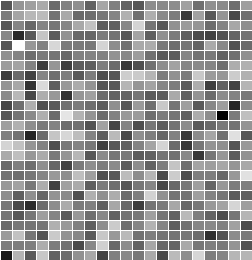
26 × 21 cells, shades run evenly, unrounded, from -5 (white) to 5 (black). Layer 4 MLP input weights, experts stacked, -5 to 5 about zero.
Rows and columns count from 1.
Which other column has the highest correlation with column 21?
15
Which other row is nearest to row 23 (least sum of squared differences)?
20
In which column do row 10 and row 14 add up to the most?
3
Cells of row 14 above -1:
15
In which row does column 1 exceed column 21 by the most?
26
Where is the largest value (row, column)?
12, 19
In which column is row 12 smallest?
6
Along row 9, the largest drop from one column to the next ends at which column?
4
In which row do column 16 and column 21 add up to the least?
22
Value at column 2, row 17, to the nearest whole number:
0
